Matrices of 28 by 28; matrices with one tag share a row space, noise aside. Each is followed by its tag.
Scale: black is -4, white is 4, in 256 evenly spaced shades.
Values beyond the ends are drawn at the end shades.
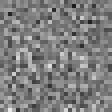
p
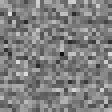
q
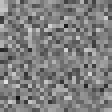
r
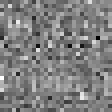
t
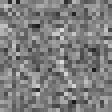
q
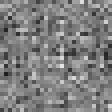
q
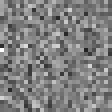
r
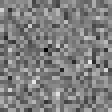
r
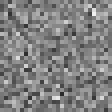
r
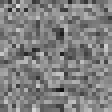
q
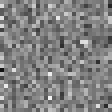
t
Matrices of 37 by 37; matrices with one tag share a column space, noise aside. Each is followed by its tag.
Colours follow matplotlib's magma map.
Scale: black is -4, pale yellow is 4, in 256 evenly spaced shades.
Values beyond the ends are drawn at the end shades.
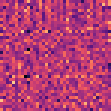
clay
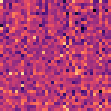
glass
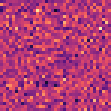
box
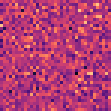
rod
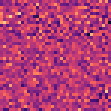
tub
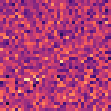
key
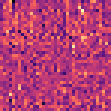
glass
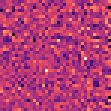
box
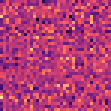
tub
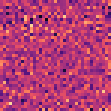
tub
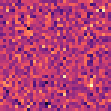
box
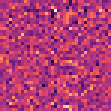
box
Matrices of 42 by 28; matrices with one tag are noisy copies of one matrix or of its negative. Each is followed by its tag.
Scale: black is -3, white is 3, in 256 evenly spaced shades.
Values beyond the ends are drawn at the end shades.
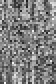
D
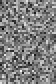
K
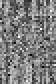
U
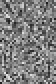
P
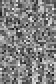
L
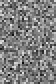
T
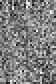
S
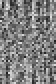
U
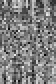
D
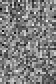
S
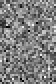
P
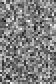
P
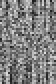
U
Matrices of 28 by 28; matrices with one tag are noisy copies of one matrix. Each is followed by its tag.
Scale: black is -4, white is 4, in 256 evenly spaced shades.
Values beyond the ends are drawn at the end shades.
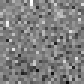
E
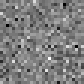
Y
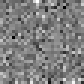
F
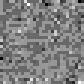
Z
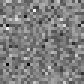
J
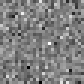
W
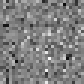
Y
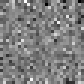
Z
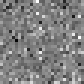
F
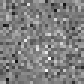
Y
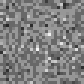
Y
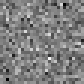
Y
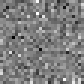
F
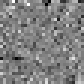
Z
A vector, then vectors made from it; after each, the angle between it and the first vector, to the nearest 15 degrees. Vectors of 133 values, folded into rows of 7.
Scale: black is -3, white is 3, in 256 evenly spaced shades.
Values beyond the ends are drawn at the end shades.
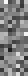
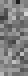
105 degrees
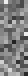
45 degrees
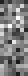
105 degrees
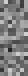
30 degrees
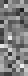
105 degrees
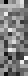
120 degrees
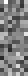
15 degrees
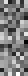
45 degrees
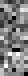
75 degrees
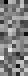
165 degrees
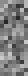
90 degrees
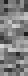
135 degrees
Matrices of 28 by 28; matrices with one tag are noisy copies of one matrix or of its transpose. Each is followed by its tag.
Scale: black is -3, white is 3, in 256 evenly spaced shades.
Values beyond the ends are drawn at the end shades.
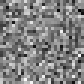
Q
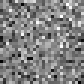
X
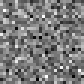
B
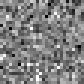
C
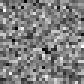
B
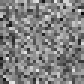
X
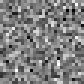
C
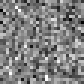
B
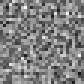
Q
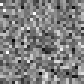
B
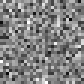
B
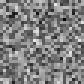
C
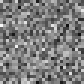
X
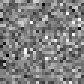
X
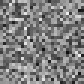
Q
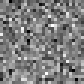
X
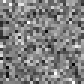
B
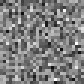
Q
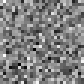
C
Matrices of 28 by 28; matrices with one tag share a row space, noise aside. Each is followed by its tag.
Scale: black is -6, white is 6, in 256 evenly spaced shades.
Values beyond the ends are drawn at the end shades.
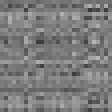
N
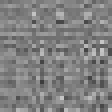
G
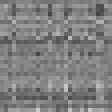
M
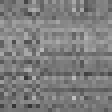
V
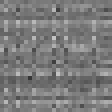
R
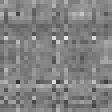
R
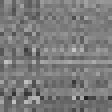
V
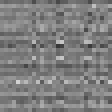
G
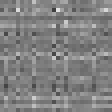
R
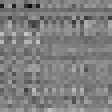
V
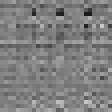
G
